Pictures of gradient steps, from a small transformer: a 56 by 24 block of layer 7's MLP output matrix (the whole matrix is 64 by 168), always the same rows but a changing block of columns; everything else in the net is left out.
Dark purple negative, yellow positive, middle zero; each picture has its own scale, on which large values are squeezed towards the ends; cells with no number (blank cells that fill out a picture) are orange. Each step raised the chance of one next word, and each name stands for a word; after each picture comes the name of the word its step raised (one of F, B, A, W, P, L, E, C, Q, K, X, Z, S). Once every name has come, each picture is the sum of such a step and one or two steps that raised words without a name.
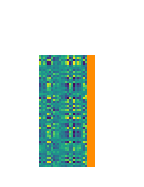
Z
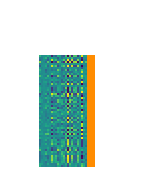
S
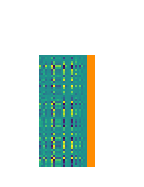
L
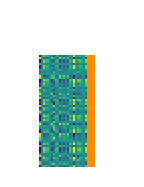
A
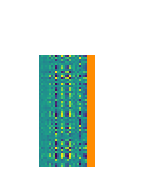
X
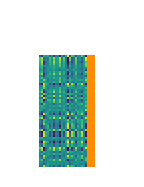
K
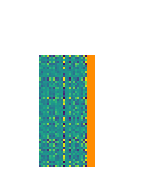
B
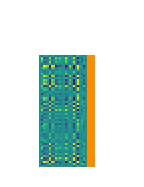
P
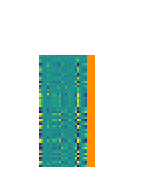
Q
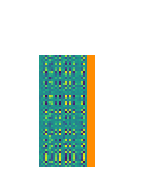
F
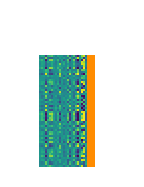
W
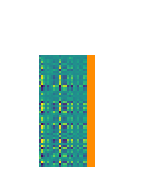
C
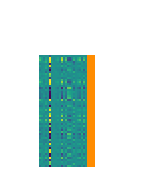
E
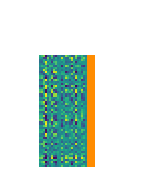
P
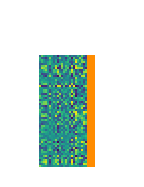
C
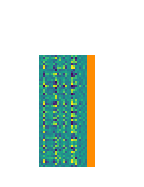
C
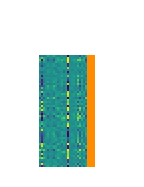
W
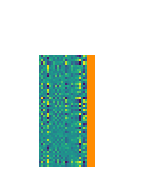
Z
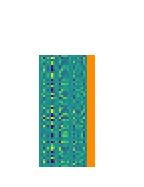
K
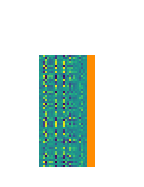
B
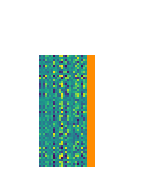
X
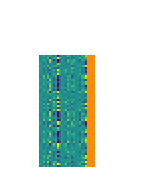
W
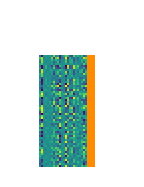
P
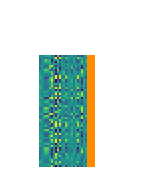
A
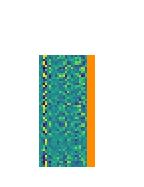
Z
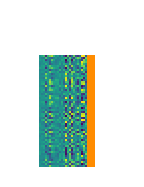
F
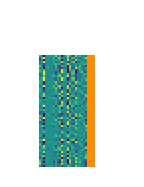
B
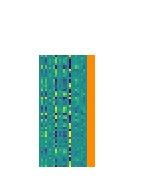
K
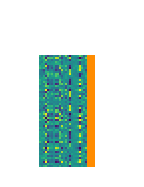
W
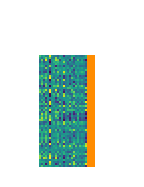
W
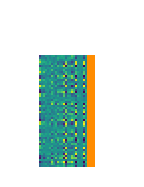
Q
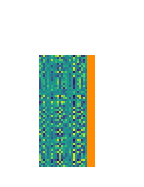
F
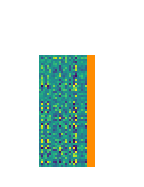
C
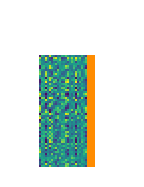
E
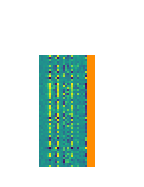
X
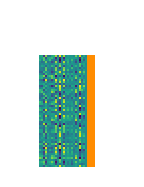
A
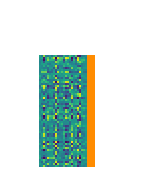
E
